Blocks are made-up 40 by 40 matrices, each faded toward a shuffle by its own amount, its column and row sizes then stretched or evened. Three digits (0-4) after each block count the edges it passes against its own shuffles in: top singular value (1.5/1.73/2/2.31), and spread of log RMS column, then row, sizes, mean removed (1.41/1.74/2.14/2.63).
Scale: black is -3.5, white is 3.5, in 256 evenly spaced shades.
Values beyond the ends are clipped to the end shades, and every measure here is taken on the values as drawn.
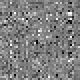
2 2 2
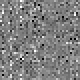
0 3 0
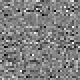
1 0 3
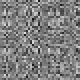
4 4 0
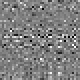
3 1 4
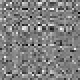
4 1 3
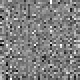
2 3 1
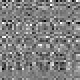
4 1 4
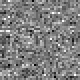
1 0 1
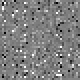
0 3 0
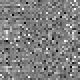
2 0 0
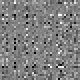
1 4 2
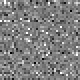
2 0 1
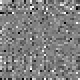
3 1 3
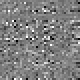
2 2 3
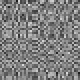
4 0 1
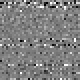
1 0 4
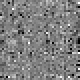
1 2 2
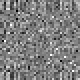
3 0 0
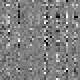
3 4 2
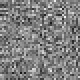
2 1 0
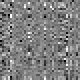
4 4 1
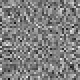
3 2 0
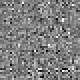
2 1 2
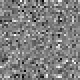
2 1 2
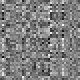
4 4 0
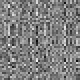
4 4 0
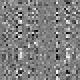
4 4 1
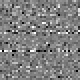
3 0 3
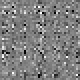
1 4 3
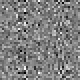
3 3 1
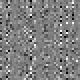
3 4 0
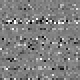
0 0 4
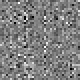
2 3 1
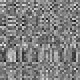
4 3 2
